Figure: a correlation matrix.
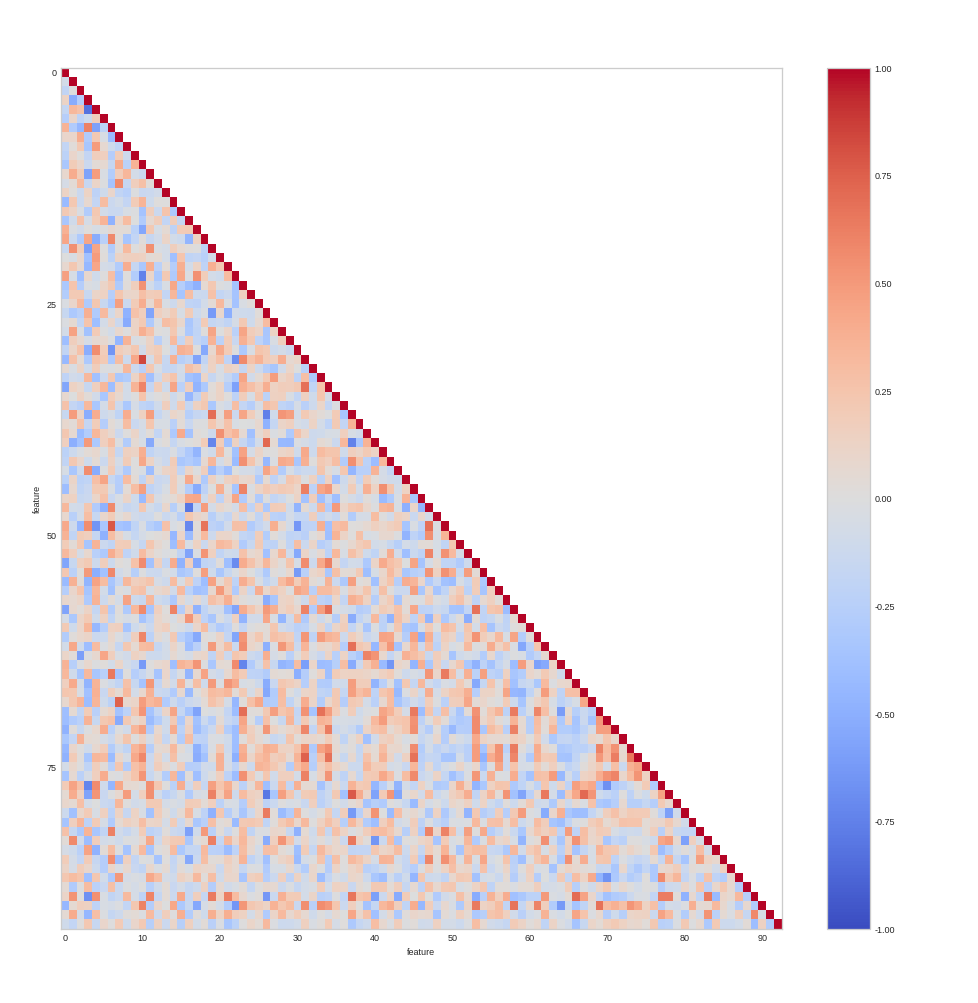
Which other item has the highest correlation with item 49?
6
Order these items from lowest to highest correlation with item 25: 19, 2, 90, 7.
19, 90, 2, 7
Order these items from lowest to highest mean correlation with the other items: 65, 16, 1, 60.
16, 60, 65, 1
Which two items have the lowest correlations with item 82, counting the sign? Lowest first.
16, 30
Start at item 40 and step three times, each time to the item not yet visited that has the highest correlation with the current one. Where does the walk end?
59
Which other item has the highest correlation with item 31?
10
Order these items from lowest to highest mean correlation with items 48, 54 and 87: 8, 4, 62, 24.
4, 62, 8, 24
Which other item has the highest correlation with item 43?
3
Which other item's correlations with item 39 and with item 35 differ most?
63
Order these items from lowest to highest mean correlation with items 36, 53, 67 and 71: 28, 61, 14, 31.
28, 14, 61, 31
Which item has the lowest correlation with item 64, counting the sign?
23
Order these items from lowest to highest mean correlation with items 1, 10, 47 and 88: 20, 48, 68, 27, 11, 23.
48, 11, 20, 27, 68, 23
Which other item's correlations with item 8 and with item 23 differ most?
69
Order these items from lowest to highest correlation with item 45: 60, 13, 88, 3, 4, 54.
60, 54, 3, 13, 88, 4
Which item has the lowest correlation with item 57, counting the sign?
26
